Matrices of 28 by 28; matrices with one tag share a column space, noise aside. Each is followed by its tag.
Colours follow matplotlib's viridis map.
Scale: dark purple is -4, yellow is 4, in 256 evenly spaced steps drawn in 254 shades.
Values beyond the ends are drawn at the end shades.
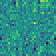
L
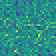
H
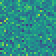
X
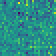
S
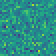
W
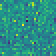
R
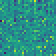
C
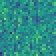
R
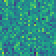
R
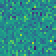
S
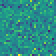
W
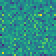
X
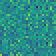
X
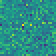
H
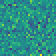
W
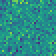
L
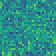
R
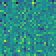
L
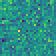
C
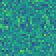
W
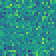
S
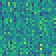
R
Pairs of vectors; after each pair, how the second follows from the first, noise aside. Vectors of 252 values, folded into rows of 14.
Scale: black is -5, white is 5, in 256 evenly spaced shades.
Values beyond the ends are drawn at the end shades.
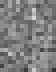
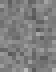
negated, shrunk.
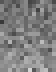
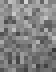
reversed.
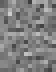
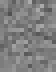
negated, shrunk.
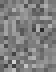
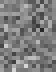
sign-scrambled.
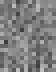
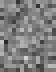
sign-scrambled.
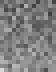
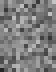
sign-scrambled.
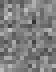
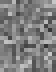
reversed.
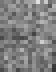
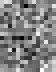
wrapped around, negated, scaled up.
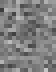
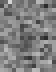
reversed.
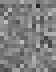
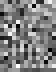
reversed, negated, scaled up.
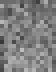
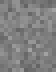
wrapped around, negated, shrunk.
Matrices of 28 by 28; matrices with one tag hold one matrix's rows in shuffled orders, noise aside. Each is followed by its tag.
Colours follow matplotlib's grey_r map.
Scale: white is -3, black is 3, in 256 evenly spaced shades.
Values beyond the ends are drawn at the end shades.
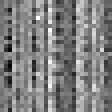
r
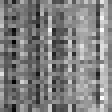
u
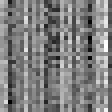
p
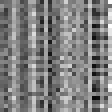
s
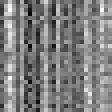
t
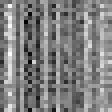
t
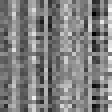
s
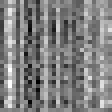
t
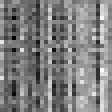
u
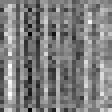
t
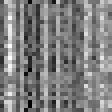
t
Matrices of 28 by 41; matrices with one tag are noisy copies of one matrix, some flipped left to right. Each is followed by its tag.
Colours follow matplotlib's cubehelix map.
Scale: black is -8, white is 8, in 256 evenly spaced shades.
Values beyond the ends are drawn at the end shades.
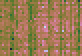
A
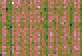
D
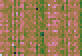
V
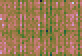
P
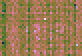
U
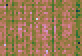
U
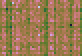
D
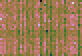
P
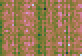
V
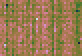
U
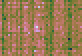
A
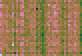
V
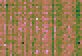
U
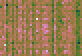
U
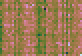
V
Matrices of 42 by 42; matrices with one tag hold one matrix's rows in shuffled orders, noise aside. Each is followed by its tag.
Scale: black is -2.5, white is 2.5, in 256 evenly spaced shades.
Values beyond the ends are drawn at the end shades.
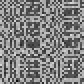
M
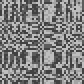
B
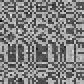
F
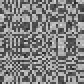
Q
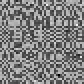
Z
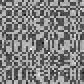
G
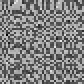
Z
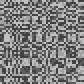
Q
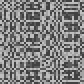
M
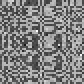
B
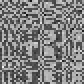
B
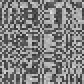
B
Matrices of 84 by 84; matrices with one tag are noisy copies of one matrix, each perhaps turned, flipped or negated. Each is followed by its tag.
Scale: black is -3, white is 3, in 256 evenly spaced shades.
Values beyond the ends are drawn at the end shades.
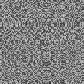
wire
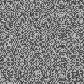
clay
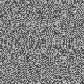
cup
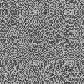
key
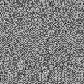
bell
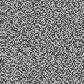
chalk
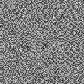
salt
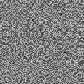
chalk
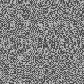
cup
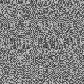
cup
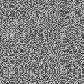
key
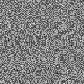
cup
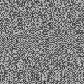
bell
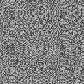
key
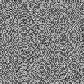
wire
